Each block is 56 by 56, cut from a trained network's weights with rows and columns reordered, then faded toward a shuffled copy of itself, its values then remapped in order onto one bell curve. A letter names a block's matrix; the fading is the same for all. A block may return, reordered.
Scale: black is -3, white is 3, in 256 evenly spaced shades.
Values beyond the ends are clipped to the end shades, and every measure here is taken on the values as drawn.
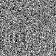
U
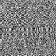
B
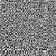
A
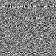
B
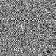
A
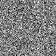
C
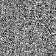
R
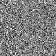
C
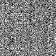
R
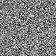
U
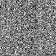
R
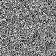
C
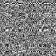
B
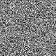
U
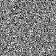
U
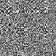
A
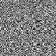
B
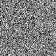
C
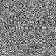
B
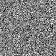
U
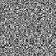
A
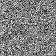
C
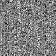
R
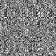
A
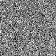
C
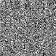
R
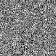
C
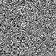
C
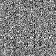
R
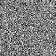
C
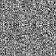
A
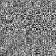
A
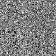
R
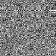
A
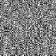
A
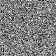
C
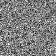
U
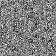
U
